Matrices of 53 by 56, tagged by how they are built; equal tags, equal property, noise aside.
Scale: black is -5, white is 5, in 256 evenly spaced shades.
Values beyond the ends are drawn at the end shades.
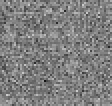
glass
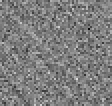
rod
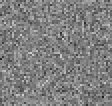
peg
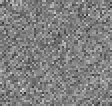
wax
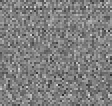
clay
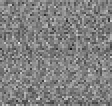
clay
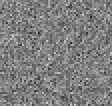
clay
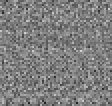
clay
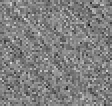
rod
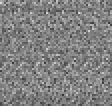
clay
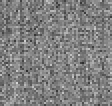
glass
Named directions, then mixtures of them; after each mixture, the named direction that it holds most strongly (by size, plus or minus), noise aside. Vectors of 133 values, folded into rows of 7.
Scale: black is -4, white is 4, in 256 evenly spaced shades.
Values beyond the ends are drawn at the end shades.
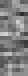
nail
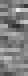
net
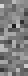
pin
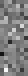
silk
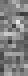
nail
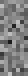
pin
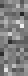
silk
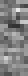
net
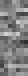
nail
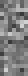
silk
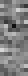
net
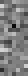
pin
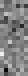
silk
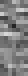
net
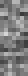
nail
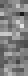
nail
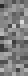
pin
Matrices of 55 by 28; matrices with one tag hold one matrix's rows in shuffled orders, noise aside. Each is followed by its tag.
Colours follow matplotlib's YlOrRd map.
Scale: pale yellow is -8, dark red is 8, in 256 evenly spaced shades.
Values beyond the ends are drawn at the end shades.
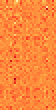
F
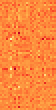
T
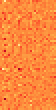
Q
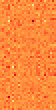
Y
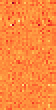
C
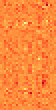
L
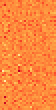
Q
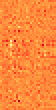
T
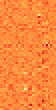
L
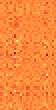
F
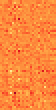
T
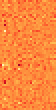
Q
